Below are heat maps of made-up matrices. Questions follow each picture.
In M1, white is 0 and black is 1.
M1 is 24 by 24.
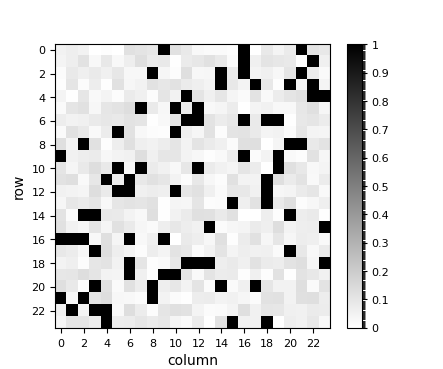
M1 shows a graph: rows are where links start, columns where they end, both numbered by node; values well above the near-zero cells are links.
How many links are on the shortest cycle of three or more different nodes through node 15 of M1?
4
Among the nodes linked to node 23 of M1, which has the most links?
node 18
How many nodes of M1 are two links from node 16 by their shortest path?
8
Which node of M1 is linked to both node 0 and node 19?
node 9
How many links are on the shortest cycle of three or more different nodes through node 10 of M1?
3
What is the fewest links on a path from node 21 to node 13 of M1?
5
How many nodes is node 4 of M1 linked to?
3
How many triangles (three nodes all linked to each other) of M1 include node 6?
2
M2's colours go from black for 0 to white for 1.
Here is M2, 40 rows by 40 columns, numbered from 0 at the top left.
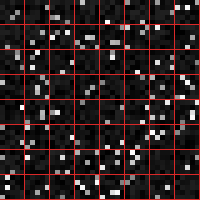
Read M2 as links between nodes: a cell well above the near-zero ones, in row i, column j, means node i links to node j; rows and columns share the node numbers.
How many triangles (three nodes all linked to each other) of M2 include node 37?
2
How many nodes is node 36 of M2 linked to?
4
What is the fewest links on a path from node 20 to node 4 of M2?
6
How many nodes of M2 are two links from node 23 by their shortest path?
7
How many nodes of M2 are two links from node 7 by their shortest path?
4
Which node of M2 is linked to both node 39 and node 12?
node 31
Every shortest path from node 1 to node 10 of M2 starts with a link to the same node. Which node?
node 35
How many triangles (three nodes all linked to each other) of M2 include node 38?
1
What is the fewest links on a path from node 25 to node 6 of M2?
4
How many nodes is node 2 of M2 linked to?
2
